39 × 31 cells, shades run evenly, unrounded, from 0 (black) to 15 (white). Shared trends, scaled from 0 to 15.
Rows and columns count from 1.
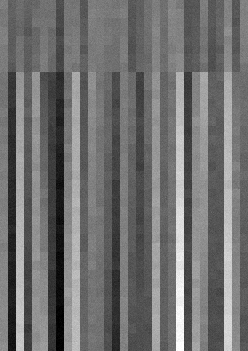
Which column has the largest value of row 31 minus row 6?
23
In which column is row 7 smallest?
8
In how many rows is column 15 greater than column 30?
8
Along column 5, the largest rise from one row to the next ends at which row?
9
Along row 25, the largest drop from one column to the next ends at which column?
24
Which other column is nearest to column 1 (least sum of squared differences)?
16
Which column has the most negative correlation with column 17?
6
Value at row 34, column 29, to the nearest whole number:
12
